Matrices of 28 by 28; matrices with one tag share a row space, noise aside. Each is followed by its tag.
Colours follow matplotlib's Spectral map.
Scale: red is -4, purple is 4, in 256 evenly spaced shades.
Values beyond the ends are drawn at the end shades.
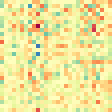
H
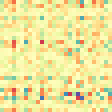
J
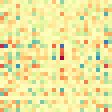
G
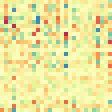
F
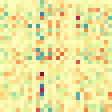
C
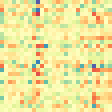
H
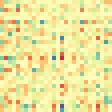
G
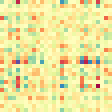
G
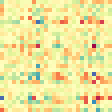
H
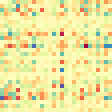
G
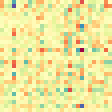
J
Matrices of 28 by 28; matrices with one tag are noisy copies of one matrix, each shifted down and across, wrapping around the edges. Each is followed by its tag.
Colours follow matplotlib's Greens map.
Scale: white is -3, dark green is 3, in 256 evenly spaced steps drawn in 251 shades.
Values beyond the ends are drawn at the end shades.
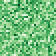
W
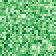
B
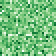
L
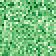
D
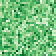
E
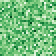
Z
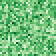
B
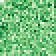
E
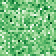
D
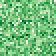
B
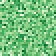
W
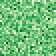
L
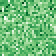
D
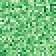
W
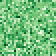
E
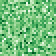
B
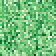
D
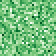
W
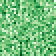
D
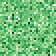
W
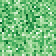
D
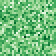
E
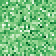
L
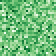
W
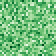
Z
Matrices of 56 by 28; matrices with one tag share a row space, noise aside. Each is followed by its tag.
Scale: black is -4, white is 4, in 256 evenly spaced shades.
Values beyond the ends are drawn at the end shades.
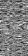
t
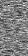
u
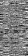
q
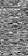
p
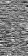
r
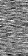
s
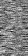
s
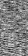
u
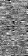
r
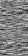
s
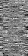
q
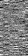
q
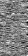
r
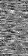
s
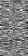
t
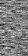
s
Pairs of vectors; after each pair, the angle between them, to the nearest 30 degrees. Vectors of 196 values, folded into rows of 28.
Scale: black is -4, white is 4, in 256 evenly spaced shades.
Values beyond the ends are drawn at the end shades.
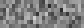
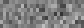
90 degrees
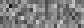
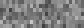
90 degrees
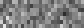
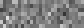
30 degrees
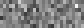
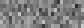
90 degrees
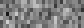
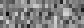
30 degrees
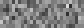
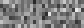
60 degrees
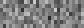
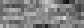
60 degrees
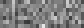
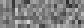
150 degrees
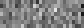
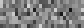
90 degrees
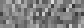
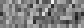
30 degrees
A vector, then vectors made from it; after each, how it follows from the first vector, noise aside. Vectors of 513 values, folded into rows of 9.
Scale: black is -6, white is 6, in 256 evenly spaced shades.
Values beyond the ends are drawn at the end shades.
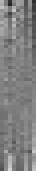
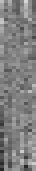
reversed.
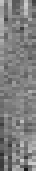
reversed.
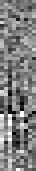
wrapped around, negated, scaled up.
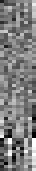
wrapped around, negated, scaled up.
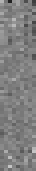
partly zeroed.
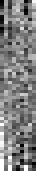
reversed, negated, scaled up.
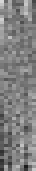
reversed.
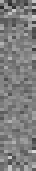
sign-scrambled.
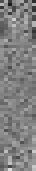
sign-scrambled.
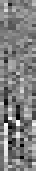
wrapped around, negated, scaled up.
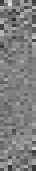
sign-scrambled.
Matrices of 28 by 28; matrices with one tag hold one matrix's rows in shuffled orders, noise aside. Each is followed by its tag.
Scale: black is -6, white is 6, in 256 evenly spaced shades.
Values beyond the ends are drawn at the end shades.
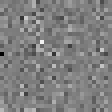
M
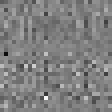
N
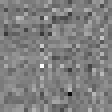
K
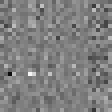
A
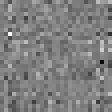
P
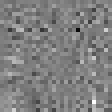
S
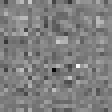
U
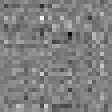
K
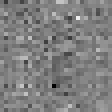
U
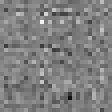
K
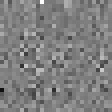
M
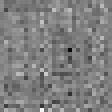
K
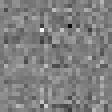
K
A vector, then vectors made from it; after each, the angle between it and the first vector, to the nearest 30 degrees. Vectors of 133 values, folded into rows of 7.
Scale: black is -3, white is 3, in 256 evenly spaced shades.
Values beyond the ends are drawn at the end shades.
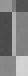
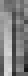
120 degrees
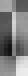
30 degrees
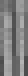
120 degrees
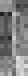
30 degrees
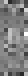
90 degrees
